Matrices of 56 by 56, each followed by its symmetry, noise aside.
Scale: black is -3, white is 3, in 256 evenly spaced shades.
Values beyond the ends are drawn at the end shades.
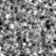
no symmetry.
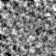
antisymmetric.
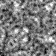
symmetric across the other diagonal.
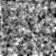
antisymmetric.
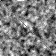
no symmetry.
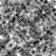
symmetric across the other diagonal.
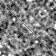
symmetric across the other diagonal.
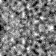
mirrored top to bottom.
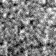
antisymmetric.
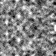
mirrored top to bottom.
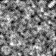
symmetric across the other diagonal.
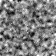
no symmetry.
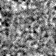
antisymmetric.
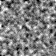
antisymmetric.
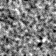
antisymmetric.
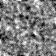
antisymmetric.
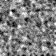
antisymmetric.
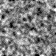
no symmetry.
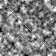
symmetric across the other diagonal.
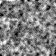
no symmetry.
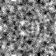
mirrored top to bottom.
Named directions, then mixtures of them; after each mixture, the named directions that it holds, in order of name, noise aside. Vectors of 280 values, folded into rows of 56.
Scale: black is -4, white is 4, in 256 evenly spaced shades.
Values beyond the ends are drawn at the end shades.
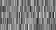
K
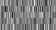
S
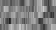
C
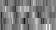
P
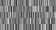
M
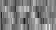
P.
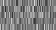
S.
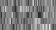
C, P, S.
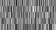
M, S.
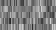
C, M.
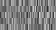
K, M, S.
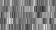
C, P, S.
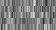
P, S.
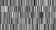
S.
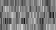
C, K, P.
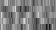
P.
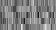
K, M, P.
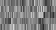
C, S.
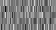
S.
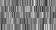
P, S.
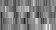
P.
